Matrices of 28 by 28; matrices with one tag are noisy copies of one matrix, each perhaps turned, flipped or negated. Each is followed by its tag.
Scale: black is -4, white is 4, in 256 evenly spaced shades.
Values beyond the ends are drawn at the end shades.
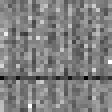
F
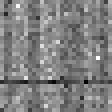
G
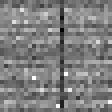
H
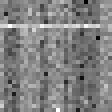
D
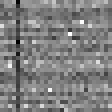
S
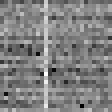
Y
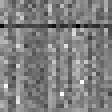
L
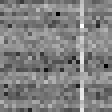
G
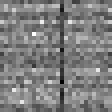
H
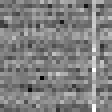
S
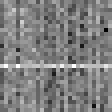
Y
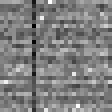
F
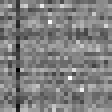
S
